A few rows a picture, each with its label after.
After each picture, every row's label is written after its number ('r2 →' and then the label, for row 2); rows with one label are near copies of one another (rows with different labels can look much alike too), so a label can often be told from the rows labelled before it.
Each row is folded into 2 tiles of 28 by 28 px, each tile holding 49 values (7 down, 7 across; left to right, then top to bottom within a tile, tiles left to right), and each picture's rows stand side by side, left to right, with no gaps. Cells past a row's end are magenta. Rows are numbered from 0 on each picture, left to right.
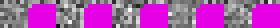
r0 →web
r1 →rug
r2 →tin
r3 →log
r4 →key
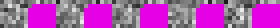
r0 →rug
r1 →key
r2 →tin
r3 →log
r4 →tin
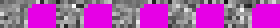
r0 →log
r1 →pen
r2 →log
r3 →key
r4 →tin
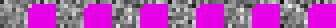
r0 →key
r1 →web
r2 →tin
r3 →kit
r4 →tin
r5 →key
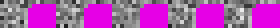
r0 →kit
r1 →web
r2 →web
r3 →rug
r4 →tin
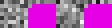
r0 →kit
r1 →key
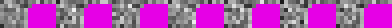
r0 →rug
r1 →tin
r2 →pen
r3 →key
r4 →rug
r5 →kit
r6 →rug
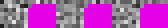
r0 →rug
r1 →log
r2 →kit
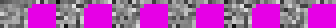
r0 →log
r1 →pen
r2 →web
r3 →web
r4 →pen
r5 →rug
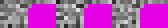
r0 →pen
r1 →pen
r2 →kit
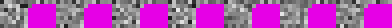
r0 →rug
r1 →web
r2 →kit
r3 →kit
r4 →key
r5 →log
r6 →web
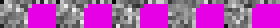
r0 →key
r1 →key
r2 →tin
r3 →log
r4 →rug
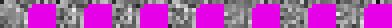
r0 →key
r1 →tin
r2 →tin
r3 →rug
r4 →log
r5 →kit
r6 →log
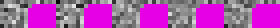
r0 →rug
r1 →pen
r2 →key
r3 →log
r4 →rug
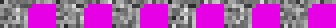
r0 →tin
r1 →pen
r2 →rug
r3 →tin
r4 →rug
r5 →web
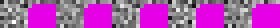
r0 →kit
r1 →web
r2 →rug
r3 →kit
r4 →web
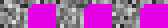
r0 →rug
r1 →tin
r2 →web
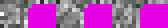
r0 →log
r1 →key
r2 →tin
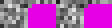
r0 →rug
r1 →tin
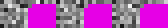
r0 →rug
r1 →kit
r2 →pen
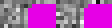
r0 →tin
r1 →log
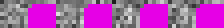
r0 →pen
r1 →log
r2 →tin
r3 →tin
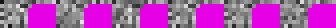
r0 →pen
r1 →key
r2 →tin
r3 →pen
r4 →pen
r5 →web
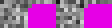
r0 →tin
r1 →kit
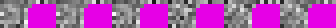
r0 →log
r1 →log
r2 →log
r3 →web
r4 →key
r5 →key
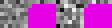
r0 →web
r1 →rug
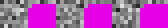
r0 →web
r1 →kit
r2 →rug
